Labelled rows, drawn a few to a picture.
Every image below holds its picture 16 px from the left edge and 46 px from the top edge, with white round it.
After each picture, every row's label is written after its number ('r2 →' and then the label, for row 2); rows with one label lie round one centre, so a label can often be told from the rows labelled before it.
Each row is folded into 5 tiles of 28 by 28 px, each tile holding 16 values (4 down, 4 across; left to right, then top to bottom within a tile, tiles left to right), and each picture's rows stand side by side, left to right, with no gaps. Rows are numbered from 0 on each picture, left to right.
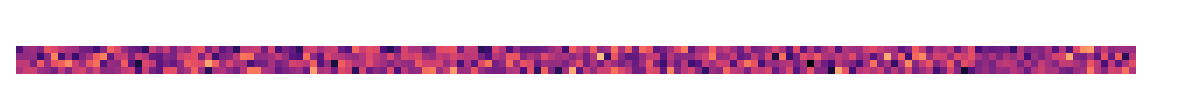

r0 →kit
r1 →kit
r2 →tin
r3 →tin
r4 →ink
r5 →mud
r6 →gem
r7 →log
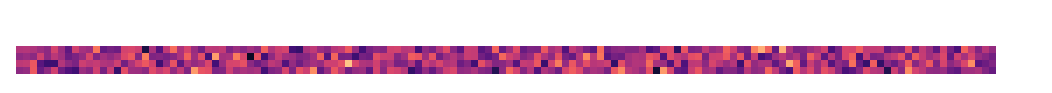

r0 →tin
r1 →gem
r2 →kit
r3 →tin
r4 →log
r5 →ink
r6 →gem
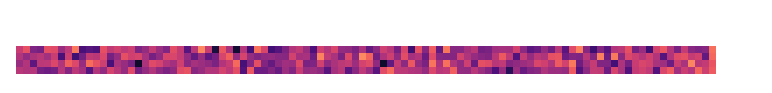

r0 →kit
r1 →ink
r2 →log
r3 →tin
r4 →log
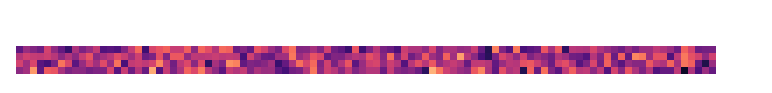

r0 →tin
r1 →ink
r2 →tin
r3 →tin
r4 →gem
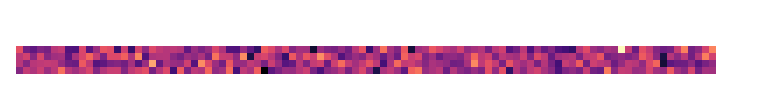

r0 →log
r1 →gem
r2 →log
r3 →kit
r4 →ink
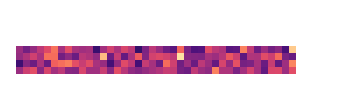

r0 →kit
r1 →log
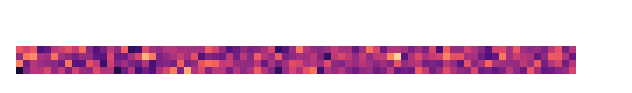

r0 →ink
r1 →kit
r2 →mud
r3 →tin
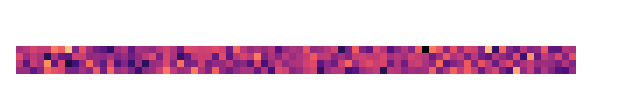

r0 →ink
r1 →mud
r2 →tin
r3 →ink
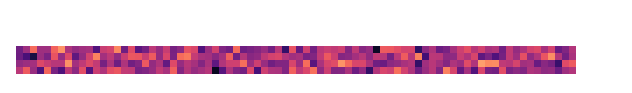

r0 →kit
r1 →tin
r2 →kit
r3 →kit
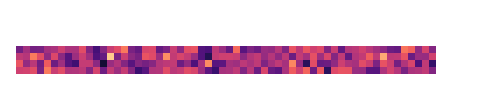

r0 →ink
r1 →tin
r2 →gem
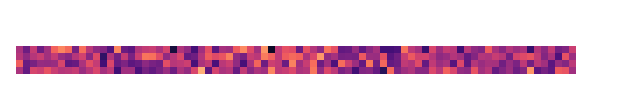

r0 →ink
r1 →log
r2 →tin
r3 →mud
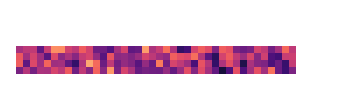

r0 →ink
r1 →ink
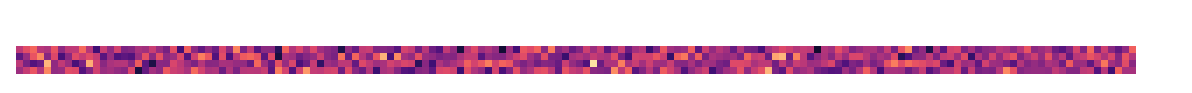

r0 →ink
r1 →mud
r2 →gem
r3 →kit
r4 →gem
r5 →gem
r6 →kit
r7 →mud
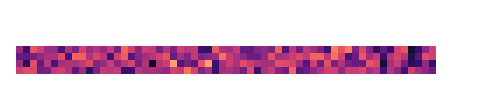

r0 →gem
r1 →tin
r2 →ink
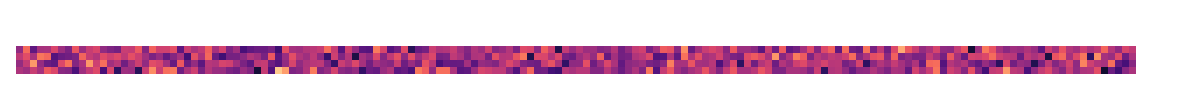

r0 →tin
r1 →mud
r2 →mud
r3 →gem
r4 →log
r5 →gem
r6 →ink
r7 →gem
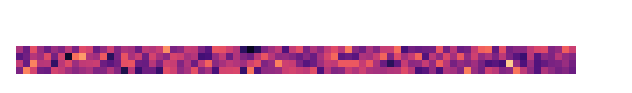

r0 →gem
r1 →tin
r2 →kit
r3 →ink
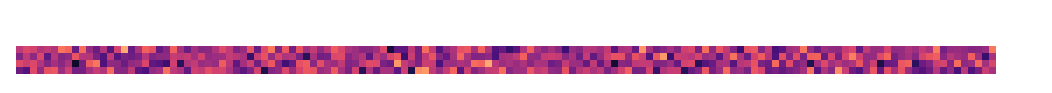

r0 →ink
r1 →gem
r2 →mud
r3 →kit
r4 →gem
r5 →mud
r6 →tin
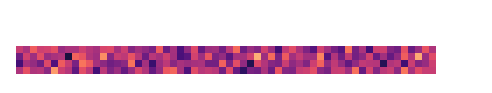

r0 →gem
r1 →mud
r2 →log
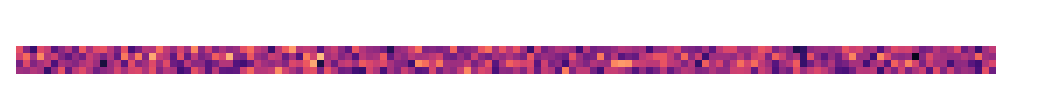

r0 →log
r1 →log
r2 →tin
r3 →ink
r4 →kit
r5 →ink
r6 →kit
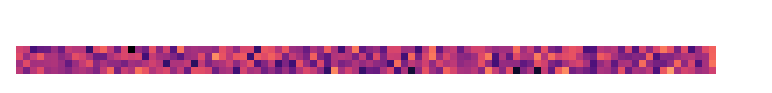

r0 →log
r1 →gem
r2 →mud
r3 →mud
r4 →log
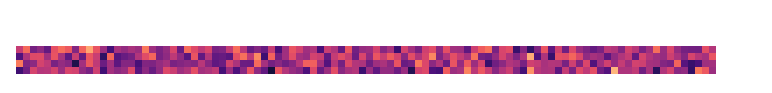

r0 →ink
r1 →mud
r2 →mud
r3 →ink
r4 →mud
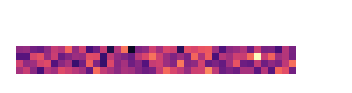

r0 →ink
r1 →mud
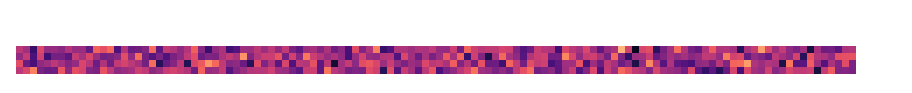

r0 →log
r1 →kit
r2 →tin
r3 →ink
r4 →ink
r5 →ink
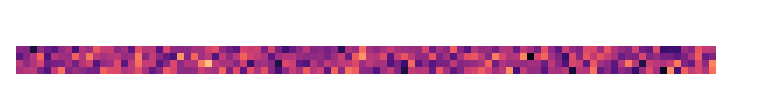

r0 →log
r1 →kit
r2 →gem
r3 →gem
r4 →tin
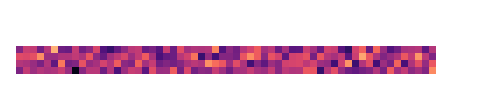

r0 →tin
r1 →kit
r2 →tin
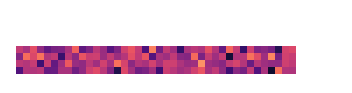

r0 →tin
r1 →mud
